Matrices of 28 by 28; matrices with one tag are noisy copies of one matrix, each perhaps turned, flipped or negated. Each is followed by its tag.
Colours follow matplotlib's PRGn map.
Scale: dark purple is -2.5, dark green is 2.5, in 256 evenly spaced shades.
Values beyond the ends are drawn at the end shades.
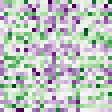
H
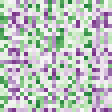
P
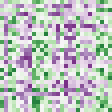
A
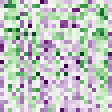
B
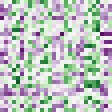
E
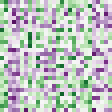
P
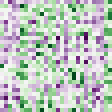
P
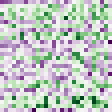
B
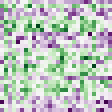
A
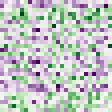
P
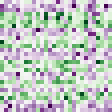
E
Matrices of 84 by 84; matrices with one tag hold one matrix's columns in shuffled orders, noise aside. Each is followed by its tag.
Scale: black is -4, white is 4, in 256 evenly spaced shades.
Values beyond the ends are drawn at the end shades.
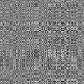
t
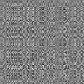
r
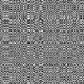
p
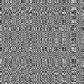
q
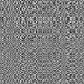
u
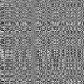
t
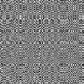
p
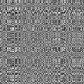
q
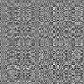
r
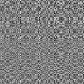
u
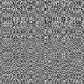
u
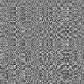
r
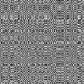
p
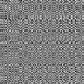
p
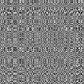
q
